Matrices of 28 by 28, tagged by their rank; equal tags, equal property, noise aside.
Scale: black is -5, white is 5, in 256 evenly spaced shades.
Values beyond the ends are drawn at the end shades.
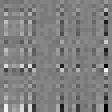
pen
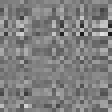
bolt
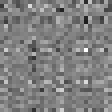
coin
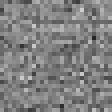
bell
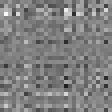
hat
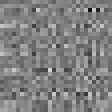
hat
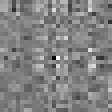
coin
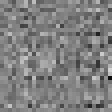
coin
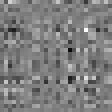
hat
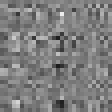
coin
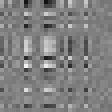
pen
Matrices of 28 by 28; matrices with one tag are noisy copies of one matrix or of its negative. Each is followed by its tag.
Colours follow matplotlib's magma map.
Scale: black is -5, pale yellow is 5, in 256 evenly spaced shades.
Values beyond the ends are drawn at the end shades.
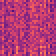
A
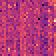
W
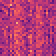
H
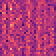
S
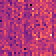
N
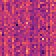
A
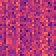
W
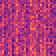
A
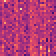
A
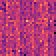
W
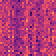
H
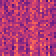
A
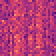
H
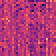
A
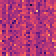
S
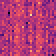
H
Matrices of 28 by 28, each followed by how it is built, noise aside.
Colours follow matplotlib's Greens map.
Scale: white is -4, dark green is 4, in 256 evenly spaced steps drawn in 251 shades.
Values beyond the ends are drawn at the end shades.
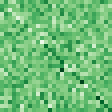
diagonal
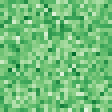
noise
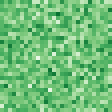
noise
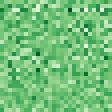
low rank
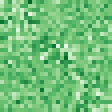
block diagonal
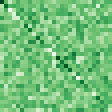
diagonal
